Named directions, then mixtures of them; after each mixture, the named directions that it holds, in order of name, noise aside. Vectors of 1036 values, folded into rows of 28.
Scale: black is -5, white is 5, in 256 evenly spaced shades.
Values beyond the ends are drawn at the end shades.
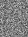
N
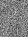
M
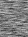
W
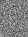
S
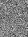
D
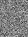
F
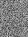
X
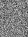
D, N.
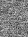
M, W.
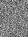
D, M.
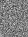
S.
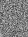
S.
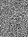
F, M.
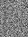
N, X.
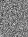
S.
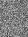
X.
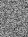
M, N, W.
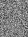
D, N.
